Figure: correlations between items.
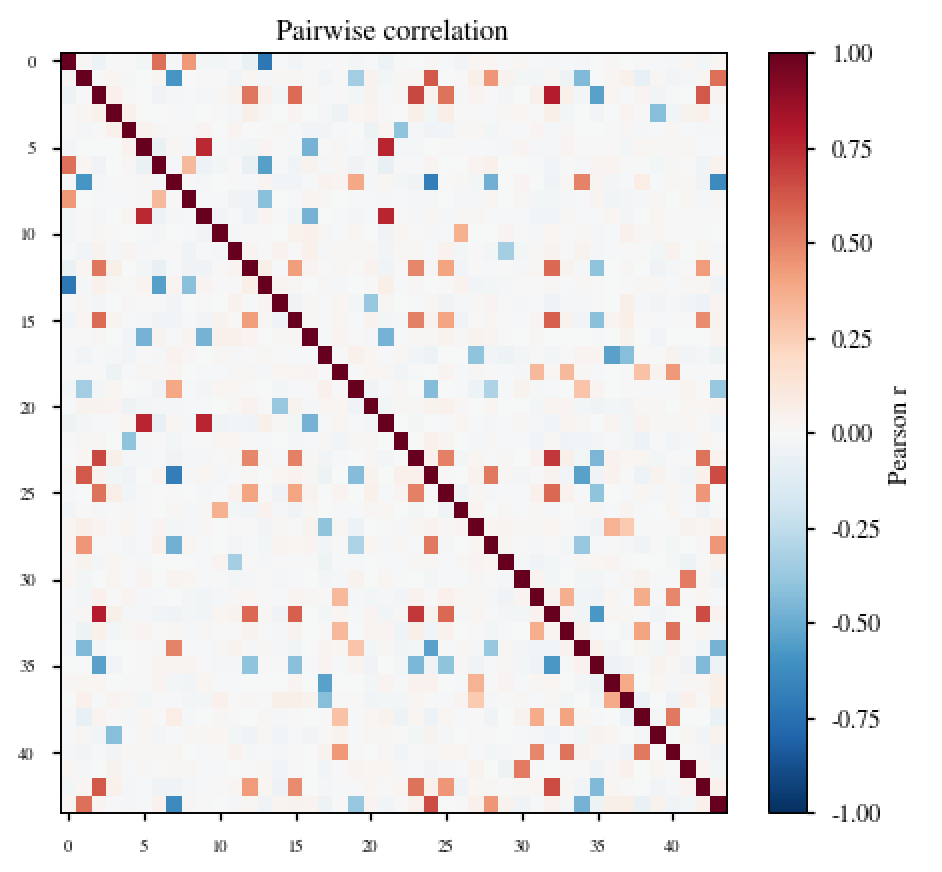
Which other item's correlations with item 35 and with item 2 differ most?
32
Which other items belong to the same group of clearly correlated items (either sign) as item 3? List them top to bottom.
39
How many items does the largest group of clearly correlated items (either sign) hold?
8
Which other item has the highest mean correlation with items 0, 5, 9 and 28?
21
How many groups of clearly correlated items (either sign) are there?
12
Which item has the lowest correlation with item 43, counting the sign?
7
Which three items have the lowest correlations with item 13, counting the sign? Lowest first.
0, 6, 8
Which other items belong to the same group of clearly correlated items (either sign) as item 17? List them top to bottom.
27, 36, 37
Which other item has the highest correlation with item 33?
40
